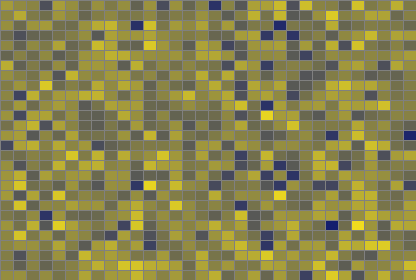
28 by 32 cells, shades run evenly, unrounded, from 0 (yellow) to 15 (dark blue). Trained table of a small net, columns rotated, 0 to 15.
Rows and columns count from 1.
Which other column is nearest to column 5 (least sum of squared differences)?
3
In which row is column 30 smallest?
25
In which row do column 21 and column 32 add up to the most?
14
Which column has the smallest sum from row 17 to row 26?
29
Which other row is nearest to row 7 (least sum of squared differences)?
4
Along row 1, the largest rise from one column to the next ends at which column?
23
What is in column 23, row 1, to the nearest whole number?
11
